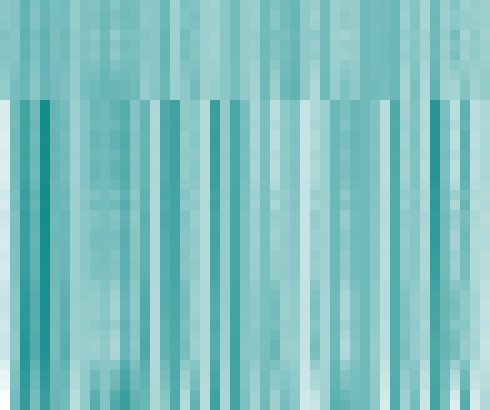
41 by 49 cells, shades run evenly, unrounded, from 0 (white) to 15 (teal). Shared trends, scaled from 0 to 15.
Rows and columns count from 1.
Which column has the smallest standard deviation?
37
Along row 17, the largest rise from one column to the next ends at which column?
44
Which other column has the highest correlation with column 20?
14
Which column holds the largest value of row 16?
5
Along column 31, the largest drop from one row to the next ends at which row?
11
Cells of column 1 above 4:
10
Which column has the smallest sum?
1
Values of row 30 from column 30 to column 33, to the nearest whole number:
7 4 8 6
